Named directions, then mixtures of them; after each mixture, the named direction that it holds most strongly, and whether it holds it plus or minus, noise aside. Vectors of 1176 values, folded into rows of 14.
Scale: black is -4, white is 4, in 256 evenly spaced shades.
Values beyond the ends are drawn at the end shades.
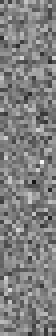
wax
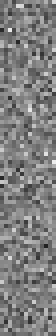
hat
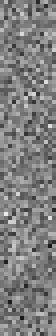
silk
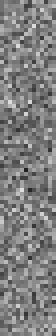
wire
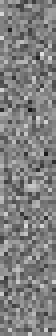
wax, minus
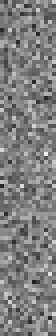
hat, plus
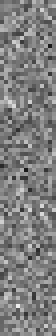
wire, plus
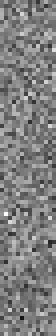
silk, plus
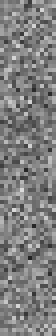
wire, plus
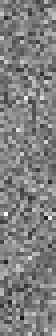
silk, plus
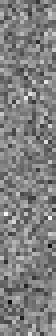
silk, plus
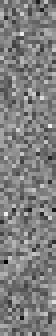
silk, plus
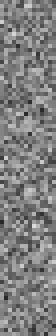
wire, minus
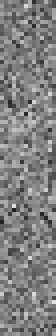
wire, minus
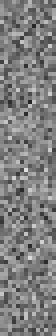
wire, minus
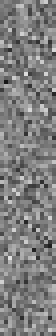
hat, plus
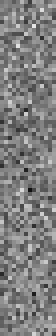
wire, plus
